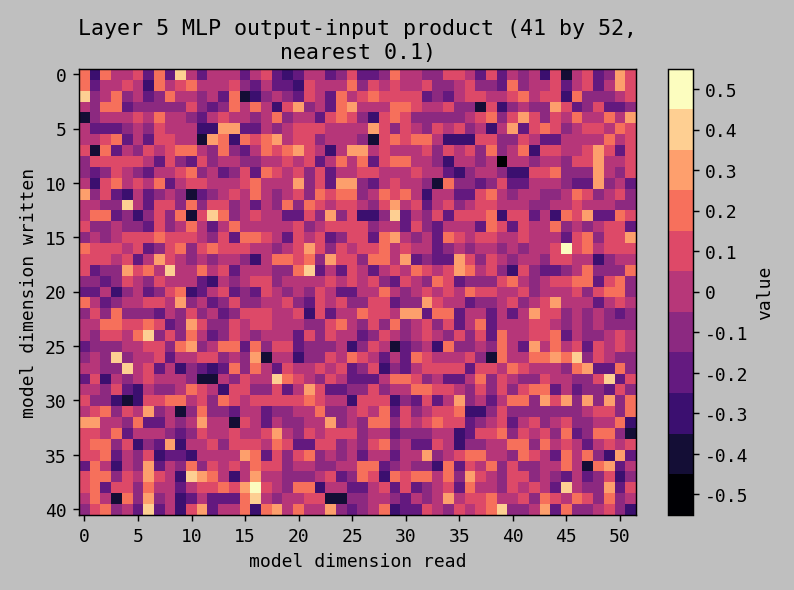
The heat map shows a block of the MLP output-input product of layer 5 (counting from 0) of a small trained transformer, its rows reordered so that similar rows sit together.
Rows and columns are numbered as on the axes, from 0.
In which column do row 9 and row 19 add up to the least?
35
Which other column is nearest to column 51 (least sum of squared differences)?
8
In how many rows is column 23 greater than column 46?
12
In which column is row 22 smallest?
21
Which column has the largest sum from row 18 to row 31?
6
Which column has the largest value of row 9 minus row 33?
51
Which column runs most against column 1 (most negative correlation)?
9
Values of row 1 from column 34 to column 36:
-0.1 0 0.1
